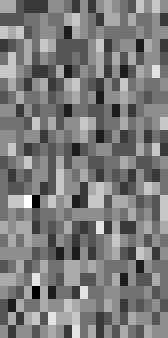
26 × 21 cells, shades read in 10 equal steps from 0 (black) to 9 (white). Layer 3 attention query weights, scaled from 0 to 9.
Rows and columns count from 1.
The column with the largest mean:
2
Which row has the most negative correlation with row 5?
14
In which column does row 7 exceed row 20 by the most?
10
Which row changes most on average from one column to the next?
16
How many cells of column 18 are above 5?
4
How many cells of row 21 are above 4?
9
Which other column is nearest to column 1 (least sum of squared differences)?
18
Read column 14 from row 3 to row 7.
4 2 3 2 5
